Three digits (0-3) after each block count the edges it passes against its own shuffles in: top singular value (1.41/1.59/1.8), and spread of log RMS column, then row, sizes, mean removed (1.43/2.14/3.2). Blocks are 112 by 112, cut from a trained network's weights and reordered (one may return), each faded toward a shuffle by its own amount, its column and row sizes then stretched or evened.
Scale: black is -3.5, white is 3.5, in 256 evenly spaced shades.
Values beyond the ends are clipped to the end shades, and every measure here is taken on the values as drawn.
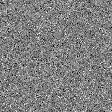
1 0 0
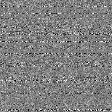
0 0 3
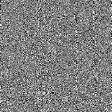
2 2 1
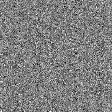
0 1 0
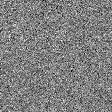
0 0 0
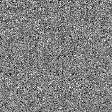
0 1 1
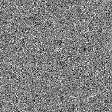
1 1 1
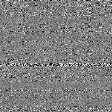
0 1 3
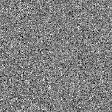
1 1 1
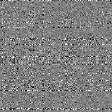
2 2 3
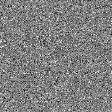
0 1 2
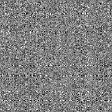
3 2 2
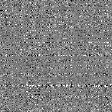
0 2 3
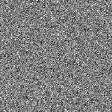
3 2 0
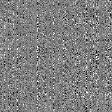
0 3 1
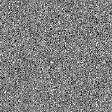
1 2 1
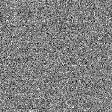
2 0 1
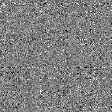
1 2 2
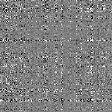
2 3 3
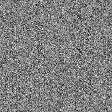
1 1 0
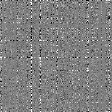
2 3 2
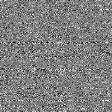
0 1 3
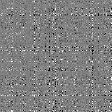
1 3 3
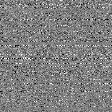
0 0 3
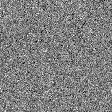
0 0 0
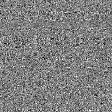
2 0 2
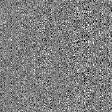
0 3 0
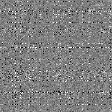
3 2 3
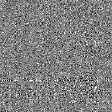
1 2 2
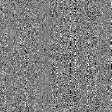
1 3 0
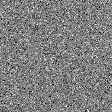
0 0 0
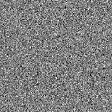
2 1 1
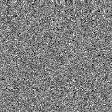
3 1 1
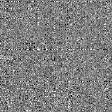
2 2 2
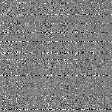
3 2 3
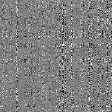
3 3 2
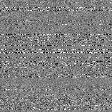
1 0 3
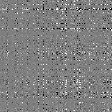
2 3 3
